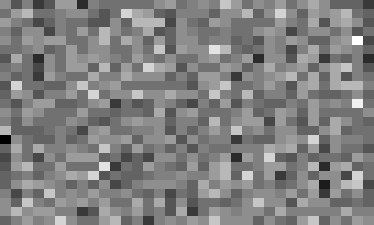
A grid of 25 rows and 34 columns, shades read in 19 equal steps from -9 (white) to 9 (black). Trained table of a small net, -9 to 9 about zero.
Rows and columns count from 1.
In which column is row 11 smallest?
9
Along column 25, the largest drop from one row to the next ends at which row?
17
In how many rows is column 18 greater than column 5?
11
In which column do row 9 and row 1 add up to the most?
4
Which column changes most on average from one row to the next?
32
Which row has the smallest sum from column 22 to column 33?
2
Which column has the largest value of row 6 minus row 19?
10
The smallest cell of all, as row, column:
5, 33
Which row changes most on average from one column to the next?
19
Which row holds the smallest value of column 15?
6
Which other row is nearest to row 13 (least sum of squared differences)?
14
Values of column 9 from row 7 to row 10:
-2 2 -3 0
